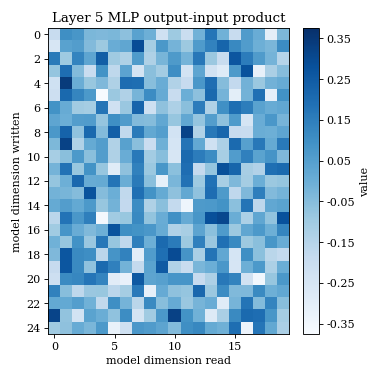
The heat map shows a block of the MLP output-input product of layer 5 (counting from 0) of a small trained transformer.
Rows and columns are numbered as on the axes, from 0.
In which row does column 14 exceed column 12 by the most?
11
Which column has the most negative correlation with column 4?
13
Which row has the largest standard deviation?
20
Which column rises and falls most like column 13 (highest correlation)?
2
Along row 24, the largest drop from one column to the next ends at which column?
16
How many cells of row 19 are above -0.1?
14
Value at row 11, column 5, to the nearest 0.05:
-0.3
